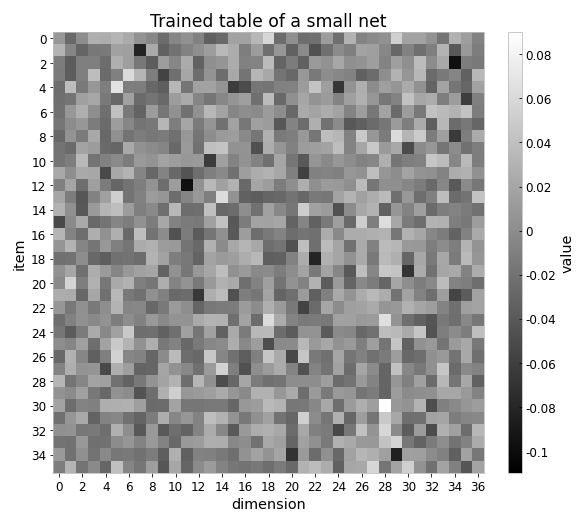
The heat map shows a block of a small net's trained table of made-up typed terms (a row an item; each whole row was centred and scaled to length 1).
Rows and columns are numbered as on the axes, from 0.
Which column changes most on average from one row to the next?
14
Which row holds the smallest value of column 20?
34
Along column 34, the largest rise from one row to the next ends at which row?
3
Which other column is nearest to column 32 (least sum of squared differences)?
2
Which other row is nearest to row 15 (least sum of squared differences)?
31
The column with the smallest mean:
20
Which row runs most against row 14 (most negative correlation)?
10
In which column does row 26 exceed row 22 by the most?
21
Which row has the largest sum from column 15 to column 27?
9
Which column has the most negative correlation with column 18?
8
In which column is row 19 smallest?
30
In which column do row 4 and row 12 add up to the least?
11
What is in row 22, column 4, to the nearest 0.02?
0
